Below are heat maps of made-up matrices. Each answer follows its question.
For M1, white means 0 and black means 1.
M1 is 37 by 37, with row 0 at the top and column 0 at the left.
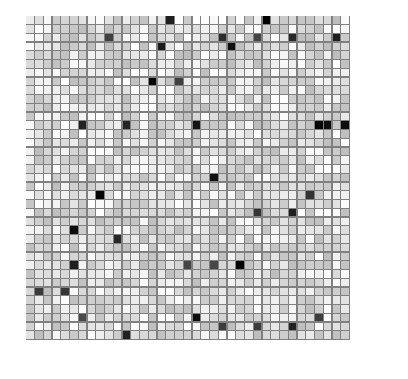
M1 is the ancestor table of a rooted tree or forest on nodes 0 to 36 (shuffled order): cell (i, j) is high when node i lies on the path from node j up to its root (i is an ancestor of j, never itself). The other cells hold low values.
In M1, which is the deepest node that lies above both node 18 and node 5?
28
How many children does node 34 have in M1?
3
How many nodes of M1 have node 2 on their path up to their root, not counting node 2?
5
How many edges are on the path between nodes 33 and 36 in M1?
3
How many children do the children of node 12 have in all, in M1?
4
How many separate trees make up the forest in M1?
11
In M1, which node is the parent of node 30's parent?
35
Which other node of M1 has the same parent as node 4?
1
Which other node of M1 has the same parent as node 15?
23
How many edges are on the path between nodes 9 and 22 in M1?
3
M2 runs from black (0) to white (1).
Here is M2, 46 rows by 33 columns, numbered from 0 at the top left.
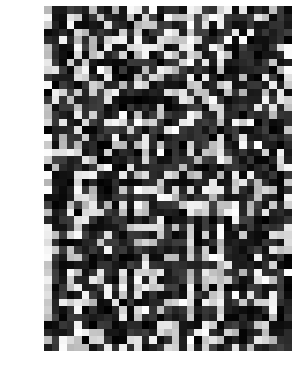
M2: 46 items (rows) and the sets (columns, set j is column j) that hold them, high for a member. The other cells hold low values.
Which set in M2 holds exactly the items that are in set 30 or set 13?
23
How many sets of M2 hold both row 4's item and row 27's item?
6
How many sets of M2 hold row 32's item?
10
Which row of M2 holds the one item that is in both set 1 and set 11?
21
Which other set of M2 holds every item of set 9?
26
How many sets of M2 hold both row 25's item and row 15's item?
1
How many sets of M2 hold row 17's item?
7
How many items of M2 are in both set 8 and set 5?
6
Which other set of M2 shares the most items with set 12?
19
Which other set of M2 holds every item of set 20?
6
